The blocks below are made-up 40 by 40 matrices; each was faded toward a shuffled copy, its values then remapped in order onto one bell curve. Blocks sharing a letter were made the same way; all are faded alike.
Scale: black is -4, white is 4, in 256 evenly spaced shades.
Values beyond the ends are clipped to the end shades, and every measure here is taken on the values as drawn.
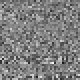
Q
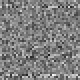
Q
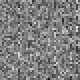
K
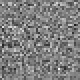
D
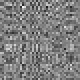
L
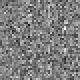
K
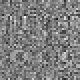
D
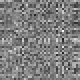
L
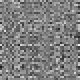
L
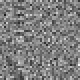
D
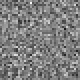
D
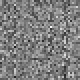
K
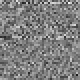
Q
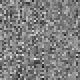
K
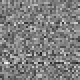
Q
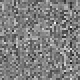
K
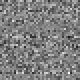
Q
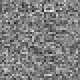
D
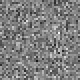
K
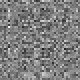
L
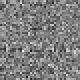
D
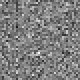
K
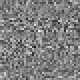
Q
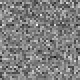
Q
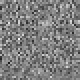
D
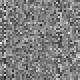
K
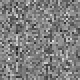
K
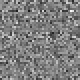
Q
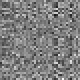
L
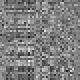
L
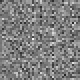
K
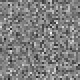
K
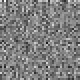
D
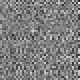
L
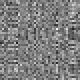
L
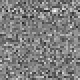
Q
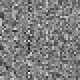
K
